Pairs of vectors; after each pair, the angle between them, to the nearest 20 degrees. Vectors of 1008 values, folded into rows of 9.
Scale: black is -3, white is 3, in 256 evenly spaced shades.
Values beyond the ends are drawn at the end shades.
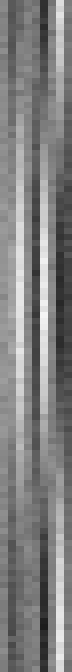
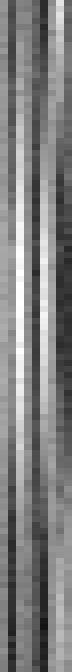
20 degrees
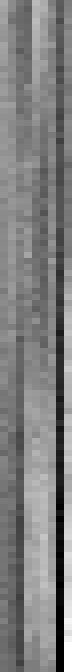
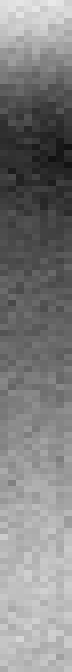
80 degrees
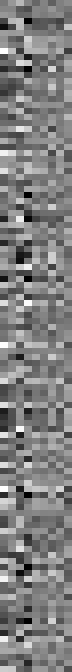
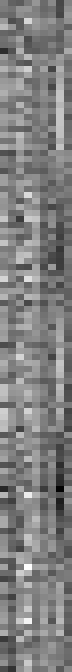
140 degrees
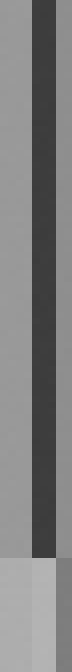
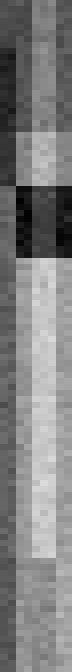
120 degrees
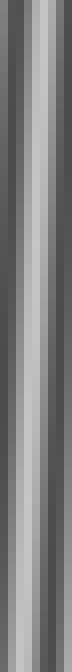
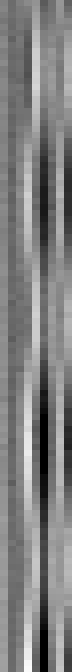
80 degrees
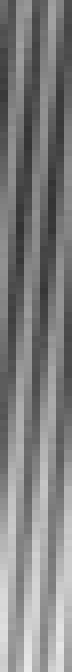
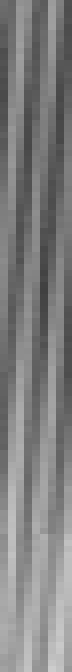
20 degrees
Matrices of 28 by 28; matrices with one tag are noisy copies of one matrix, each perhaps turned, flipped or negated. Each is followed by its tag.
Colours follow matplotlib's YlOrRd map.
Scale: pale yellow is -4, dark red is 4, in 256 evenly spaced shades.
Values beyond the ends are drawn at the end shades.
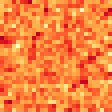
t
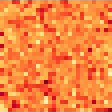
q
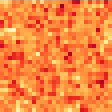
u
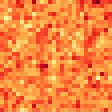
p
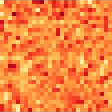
q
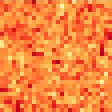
u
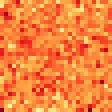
q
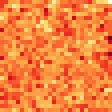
q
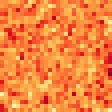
q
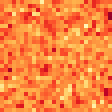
p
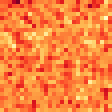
p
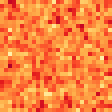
t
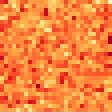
q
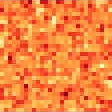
t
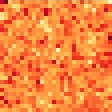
q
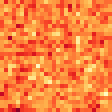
p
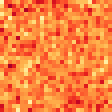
q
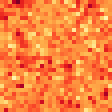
p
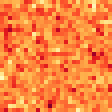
u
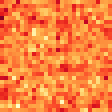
p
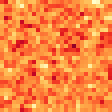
p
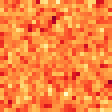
t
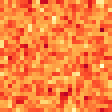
t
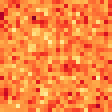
p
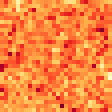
u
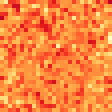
q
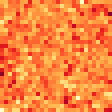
q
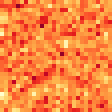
p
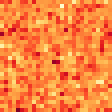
u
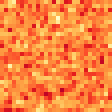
t
